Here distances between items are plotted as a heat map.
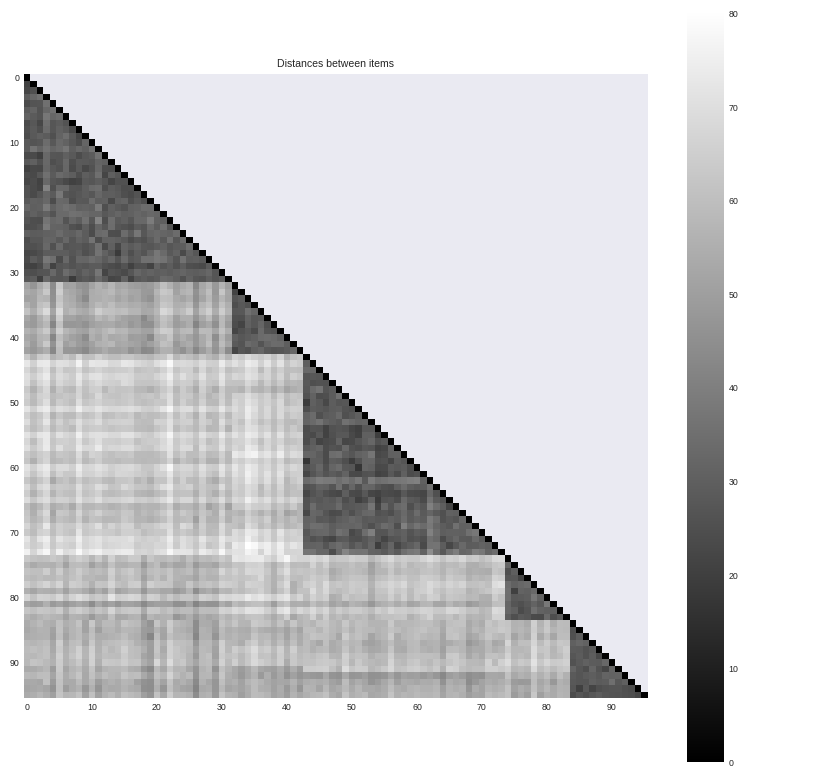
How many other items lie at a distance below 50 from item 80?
9
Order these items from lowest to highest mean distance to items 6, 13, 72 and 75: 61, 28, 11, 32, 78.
28, 11, 61, 78, 32
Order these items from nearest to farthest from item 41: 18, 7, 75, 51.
18, 7, 75, 51
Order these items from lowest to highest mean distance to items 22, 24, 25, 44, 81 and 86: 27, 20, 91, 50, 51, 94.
27, 20, 94, 91, 50, 51
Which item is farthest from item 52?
34
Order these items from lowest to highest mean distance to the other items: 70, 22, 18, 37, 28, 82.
18, 28, 70, 22, 37, 82
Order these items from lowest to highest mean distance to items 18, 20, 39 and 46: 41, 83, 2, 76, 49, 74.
2, 41, 49, 83, 76, 74
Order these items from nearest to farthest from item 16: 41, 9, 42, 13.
13, 9, 42, 41
